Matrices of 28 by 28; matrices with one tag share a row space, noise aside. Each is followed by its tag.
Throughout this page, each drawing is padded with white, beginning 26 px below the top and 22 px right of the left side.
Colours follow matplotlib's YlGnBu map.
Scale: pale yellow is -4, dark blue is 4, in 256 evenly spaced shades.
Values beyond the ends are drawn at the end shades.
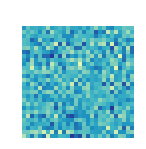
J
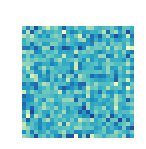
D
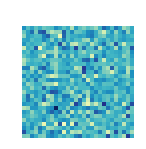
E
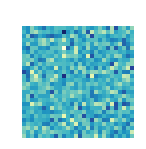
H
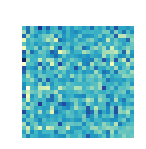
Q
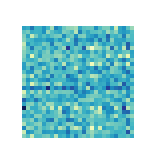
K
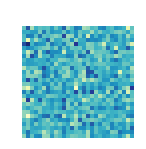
D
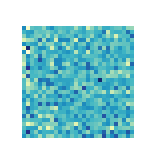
Q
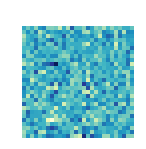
E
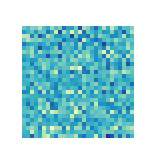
J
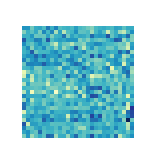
K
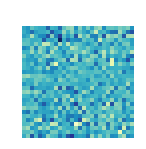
J
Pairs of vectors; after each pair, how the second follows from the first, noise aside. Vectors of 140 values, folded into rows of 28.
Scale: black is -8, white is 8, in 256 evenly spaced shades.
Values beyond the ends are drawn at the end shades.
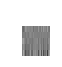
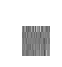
wrapped around, negated.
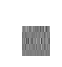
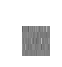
negated, partly zeroed.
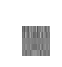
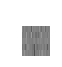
reversed, partly zeroed.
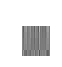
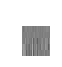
reversed, partly zeroed.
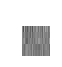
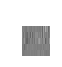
partly zeroed.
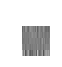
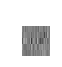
wrapped around, negated.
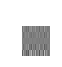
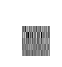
wrapped around, negated, scaled up.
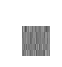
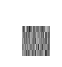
negated, scaled up.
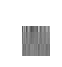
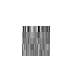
negated, scaled up.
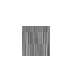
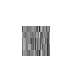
wrapped around, negated, scaled up.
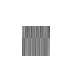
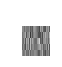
wrapped around, negated, scaled up.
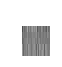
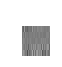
wrapped around, partly zeroed.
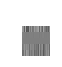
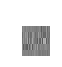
wrapped around, negated.
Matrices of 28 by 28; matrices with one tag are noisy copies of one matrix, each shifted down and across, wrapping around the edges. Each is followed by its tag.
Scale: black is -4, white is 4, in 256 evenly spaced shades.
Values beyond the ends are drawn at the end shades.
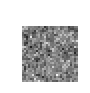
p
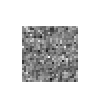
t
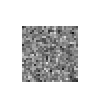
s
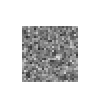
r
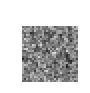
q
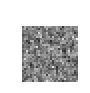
p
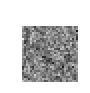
s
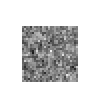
p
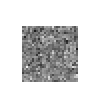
t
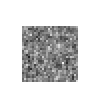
p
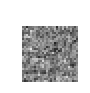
t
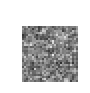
r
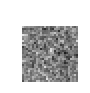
q
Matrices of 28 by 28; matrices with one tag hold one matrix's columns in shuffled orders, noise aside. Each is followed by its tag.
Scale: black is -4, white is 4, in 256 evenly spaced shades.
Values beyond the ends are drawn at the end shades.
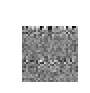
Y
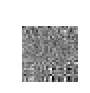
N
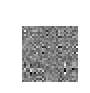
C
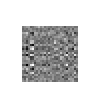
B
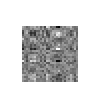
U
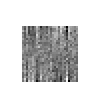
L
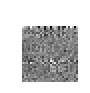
Y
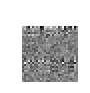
Y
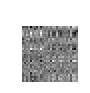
U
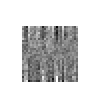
L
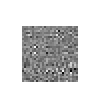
C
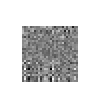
N
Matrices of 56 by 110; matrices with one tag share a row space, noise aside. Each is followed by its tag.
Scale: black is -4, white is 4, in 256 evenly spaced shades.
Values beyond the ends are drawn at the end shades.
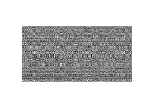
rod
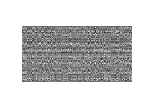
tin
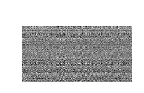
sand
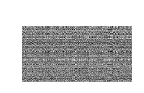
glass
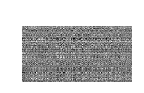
sand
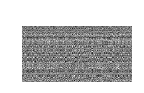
glass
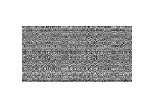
tin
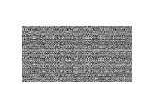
rod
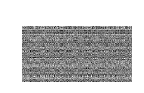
rod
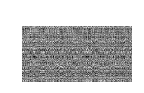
rod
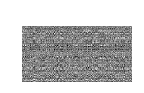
rod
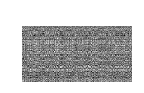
rod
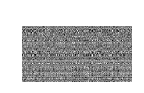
glass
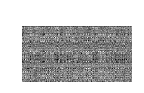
rod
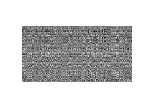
tin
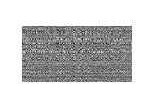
sand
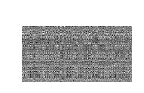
rod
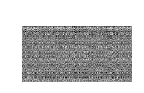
glass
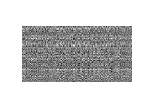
sand
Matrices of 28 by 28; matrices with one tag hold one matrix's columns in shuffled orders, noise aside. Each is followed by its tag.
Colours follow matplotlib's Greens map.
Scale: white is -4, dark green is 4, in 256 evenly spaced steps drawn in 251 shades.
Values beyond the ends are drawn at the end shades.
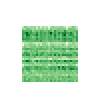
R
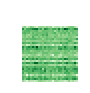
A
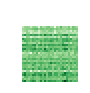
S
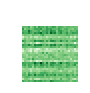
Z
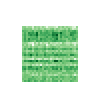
R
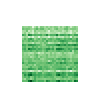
S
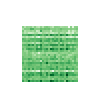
S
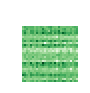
Z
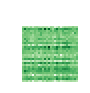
A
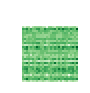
A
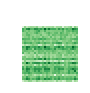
A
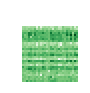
R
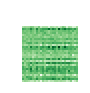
A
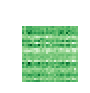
Z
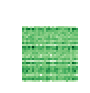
A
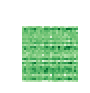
A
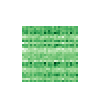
Z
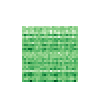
S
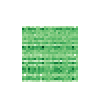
A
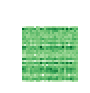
A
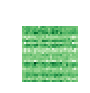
Z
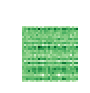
A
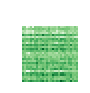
S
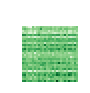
S
